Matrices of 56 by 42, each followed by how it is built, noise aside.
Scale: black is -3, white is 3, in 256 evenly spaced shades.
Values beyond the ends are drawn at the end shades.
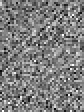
Hankel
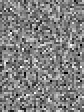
repeating columns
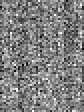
blocks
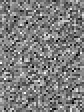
Hankel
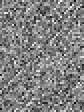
Hankel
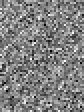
Hankel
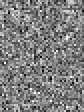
blocks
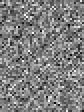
Hankel
